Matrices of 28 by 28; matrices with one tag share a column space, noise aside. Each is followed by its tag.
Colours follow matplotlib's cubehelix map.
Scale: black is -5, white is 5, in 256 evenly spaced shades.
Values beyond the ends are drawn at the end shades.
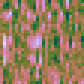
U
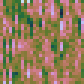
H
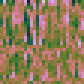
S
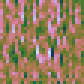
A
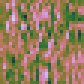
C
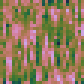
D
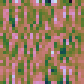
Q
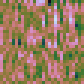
S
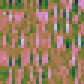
U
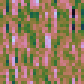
U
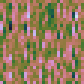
C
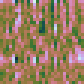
A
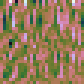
S
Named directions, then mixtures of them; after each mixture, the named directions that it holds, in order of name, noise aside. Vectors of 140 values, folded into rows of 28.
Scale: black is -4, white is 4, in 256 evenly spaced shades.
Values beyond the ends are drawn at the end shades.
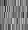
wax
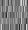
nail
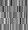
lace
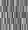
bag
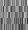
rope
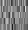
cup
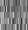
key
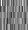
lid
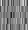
lid, nail.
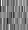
lid.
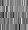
key, nail.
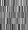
lid, rope, wax.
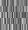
bag.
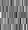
bag, lace, nail.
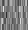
lace, nail, rope.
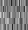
cup, key, lace.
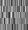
cup.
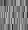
cup, wax.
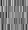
bag, lace, lid.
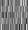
nail.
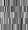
key, rope.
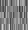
lace, lid.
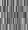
bag, lid.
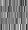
nail.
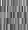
lid.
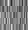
lace.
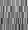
key, rope.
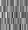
bag.
